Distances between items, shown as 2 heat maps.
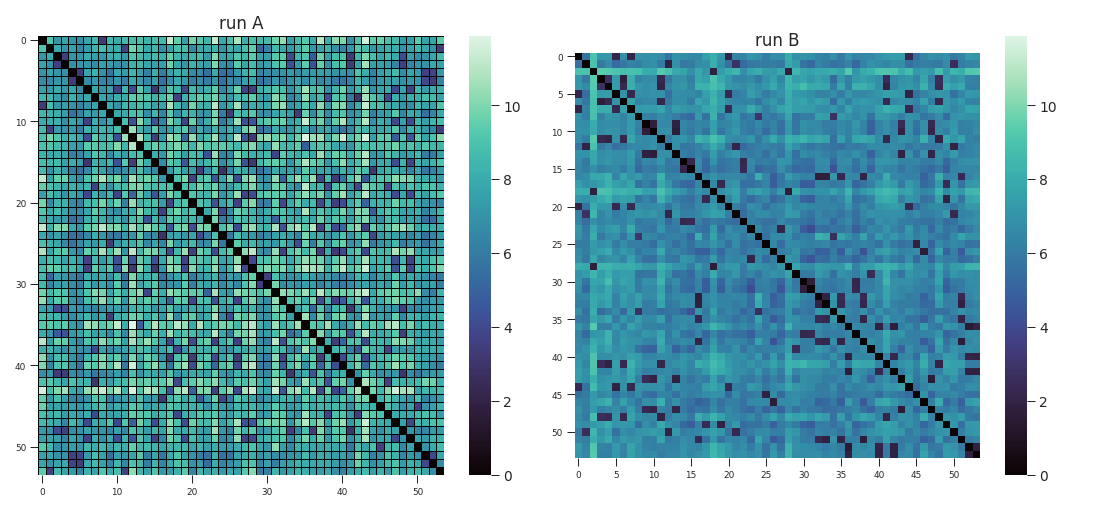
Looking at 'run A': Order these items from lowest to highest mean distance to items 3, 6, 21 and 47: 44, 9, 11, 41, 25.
41, 44, 25, 9, 11
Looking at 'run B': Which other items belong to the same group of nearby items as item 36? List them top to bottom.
40, 42, 52, 53
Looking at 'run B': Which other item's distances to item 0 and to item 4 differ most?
7
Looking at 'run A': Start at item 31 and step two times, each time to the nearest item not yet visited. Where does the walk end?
22
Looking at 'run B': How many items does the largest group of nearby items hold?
6
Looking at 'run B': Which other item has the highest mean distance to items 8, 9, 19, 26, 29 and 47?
2
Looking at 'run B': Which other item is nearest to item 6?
3
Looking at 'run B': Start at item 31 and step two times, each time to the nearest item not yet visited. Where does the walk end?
37
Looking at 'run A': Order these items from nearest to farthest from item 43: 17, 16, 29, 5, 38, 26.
26, 17, 5, 29, 16, 38
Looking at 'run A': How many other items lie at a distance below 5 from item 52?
3
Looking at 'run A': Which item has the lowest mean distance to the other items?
5
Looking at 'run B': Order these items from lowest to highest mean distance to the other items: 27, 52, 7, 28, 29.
27, 52, 29, 7, 28
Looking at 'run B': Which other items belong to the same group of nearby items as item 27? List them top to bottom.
23
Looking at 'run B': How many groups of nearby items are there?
15
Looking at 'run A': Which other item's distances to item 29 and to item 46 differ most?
42
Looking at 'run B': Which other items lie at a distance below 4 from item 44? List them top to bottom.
0, 5, 7, 20
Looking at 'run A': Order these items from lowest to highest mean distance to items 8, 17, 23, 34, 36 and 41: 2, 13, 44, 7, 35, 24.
2, 24, 7, 44, 13, 35
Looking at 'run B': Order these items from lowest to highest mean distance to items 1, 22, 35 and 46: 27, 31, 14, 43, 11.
14, 31, 27, 43, 11
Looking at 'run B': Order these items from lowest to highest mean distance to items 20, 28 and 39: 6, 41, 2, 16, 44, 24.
44, 2, 24, 16, 6, 41
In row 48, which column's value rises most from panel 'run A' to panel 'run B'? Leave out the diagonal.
2
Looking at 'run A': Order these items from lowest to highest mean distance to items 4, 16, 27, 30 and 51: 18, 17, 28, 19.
19, 28, 17, 18
